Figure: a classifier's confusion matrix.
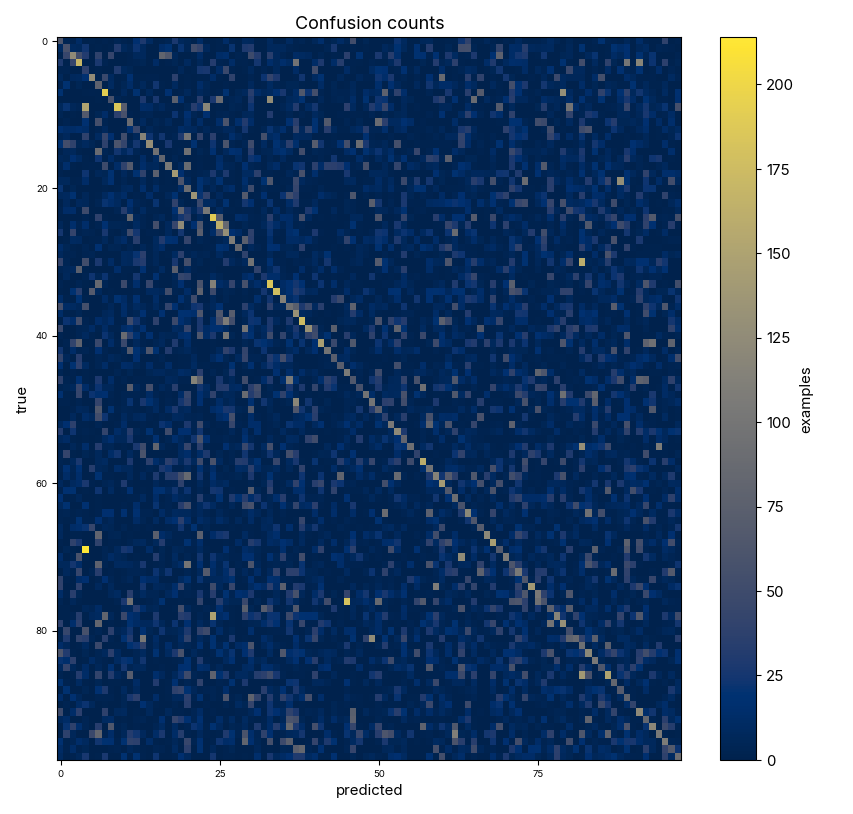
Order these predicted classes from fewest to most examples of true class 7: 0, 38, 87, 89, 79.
87, 0, 89, 38, 79
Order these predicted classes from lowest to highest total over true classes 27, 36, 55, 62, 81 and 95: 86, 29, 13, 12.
86, 12, 13, 29
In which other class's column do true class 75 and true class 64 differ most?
83
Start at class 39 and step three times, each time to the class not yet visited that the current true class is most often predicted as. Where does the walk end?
82
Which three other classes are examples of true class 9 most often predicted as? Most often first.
4, 23, 80
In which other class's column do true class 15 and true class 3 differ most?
91
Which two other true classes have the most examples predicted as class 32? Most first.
77, 13
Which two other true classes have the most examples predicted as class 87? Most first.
72, 36
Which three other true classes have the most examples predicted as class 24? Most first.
78, 33, 86
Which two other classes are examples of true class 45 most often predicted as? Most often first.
75, 76
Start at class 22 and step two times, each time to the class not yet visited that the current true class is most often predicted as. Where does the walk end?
37
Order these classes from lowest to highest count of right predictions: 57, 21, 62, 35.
62, 35, 21, 57
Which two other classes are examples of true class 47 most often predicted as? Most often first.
57, 11
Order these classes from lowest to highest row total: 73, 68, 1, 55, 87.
87, 73, 1, 68, 55
